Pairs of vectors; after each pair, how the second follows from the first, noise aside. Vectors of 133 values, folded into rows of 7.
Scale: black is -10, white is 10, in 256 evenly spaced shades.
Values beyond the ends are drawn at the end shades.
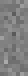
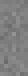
negated, shrunk.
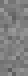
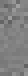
reversed, negated, partly zeroed.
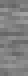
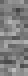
reversed, negated, scaled up.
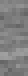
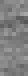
reversed, negated.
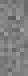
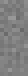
negated, shrunk.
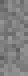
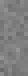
negated, shrunk.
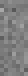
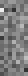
scaled up.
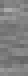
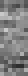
reversed, negated, scaled up.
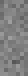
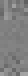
wrapped around, negated, partly zeroed.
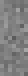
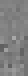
reversed, negated, partly zeroed.
